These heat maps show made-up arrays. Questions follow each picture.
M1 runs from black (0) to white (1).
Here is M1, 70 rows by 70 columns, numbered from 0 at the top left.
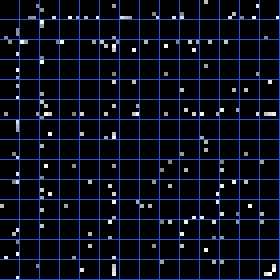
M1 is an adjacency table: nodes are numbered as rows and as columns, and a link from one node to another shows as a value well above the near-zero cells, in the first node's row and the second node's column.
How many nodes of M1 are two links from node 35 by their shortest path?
4
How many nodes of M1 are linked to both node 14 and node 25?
1
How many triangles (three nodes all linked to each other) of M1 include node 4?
0
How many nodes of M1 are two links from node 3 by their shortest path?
3
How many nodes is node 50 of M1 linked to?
3
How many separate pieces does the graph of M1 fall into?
5
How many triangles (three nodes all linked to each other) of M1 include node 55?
7
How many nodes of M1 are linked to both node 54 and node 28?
2
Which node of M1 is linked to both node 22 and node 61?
node 45
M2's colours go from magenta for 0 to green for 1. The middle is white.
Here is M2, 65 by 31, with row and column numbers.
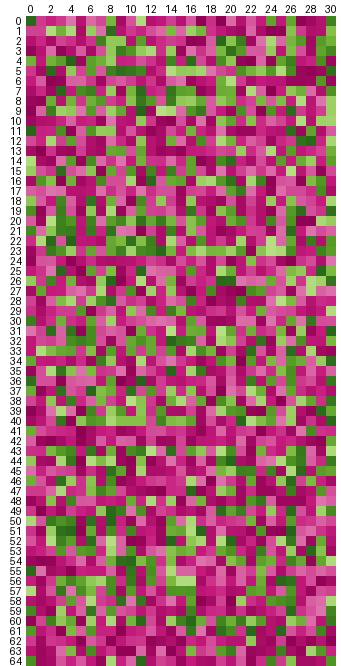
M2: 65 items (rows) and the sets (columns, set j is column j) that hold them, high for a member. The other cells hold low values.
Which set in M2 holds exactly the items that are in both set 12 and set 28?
1
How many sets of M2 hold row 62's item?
1
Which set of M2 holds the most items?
26
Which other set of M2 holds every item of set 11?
30
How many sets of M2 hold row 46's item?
10
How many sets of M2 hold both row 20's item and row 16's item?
8
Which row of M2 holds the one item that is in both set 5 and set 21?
40
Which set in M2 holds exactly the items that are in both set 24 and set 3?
13
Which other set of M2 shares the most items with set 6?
16
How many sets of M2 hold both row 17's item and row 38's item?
1
